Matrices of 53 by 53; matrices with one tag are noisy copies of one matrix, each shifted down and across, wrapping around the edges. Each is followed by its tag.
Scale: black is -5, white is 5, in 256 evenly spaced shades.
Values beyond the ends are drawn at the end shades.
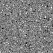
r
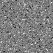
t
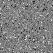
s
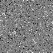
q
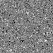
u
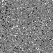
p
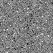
p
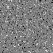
t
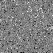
q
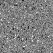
s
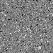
q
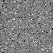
p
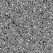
r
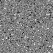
t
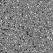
r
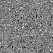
s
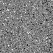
p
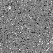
q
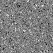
u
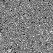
q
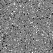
p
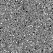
r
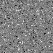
t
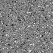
t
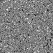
p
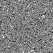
q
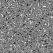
t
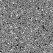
r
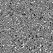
s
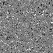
s
